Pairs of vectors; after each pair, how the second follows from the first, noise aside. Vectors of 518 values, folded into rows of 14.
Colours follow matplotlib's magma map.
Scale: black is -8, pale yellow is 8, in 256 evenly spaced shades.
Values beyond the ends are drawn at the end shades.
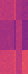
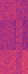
shrunk.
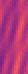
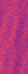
negated, shrunk.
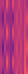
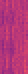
shrunk.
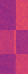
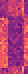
wrapped around, scaled up.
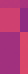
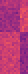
negated.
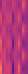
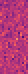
shuffled.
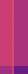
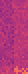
negated, partly zeroed.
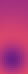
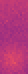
negated, shrunk.
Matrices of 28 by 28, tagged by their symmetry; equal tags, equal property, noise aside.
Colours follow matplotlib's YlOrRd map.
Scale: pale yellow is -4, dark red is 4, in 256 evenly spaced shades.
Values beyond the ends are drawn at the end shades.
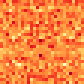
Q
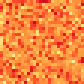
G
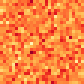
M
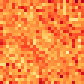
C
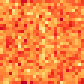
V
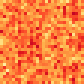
V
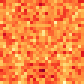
Q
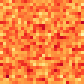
Q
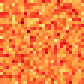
C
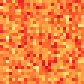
G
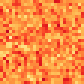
M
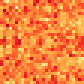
V
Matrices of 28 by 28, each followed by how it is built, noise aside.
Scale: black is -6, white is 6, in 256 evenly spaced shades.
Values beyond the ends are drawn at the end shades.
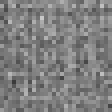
blocks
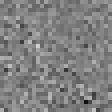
lower triangular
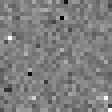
sparse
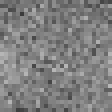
smooth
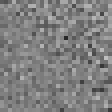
upper triangular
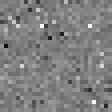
sparse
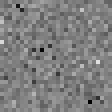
sparse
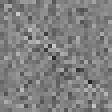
banded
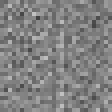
repeating rows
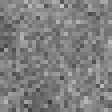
smooth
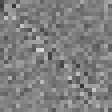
banded
